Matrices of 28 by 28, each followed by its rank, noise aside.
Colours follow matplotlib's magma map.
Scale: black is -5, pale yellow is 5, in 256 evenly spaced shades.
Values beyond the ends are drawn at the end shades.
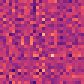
six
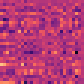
three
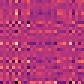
two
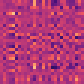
three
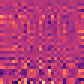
three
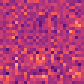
six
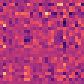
four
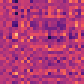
three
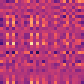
two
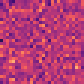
six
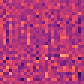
six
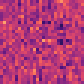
six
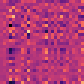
three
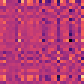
two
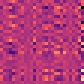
two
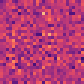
six
